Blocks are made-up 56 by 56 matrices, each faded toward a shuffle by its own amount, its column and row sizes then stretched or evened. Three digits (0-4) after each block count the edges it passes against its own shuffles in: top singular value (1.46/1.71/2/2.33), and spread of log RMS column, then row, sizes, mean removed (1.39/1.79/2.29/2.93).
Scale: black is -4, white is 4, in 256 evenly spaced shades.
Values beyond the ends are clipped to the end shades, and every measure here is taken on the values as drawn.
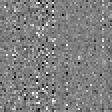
2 3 1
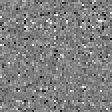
1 1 2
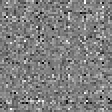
0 2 3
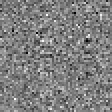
2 1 0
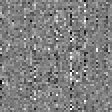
2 3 0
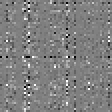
2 4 2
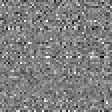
3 0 3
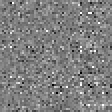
1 1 2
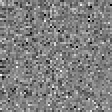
2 1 0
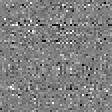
3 0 2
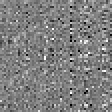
3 3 1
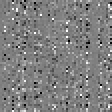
2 4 0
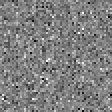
0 2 0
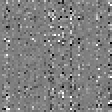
0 4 1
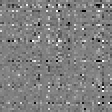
3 3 3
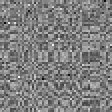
4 0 0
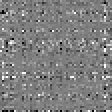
0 3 4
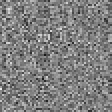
3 1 0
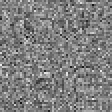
2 1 0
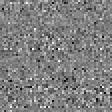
1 1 3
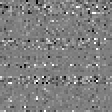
1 1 4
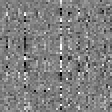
4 3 1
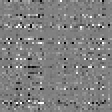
3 3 4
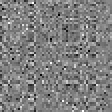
4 2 0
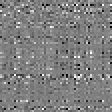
3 2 4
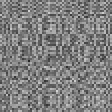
4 1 1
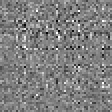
3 3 3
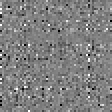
2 2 3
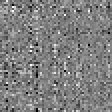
2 3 2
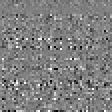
0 2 4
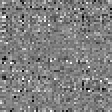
2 1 3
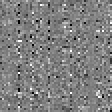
2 3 1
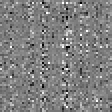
1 4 2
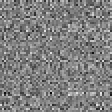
4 1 3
